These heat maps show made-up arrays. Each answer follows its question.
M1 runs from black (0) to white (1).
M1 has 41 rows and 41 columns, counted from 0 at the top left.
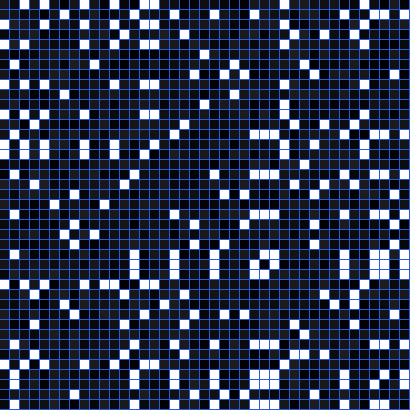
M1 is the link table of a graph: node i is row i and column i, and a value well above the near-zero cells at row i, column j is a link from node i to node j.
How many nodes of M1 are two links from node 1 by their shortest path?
5
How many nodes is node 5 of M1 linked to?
1
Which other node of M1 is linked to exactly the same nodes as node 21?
node 13
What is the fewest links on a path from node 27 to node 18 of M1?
6
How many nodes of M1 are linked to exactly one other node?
3
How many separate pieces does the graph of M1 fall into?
2
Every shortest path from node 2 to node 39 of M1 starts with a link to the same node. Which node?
node 14
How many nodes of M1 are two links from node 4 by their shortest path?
2
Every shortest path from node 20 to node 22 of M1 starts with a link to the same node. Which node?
node 10
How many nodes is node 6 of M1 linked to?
4
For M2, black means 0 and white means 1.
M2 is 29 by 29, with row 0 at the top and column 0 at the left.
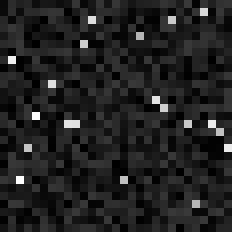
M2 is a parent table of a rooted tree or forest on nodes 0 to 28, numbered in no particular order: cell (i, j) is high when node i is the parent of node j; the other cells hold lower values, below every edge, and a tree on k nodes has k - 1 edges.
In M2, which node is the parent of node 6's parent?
5
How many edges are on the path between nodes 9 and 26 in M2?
2
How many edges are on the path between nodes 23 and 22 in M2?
2
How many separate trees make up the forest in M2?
9
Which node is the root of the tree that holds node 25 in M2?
7
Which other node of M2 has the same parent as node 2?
15
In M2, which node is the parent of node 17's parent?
14
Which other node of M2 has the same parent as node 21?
11
